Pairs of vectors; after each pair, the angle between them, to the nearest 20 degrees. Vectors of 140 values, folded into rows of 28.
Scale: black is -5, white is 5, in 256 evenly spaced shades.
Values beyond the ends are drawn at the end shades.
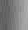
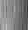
160 degrees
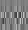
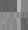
100 degrees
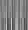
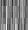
60 degrees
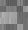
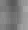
80 degrees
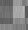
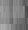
80 degrees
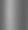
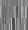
100 degrees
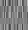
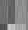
100 degrees
